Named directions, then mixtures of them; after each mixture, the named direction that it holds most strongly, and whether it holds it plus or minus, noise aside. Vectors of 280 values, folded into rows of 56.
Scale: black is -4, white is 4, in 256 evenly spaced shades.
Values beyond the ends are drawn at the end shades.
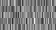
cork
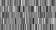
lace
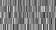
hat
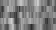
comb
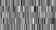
lace, minus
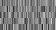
hat, minus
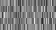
cork, plus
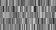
lace, minus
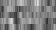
comb, plus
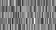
cork, plus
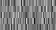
cork, minus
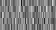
lace, minus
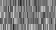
hat, plus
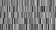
hat, minus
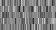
lace, plus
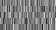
hat, minus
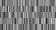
hat, minus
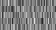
cork, plus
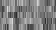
comb, plus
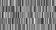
cork, plus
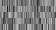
hat, minus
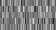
lace, minus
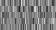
lace, plus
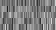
hat, minus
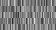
cork, plus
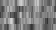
comb, plus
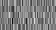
cork, plus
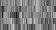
comb, plus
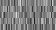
cork, minus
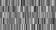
lace, minus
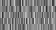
cork, plus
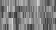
comb, plus
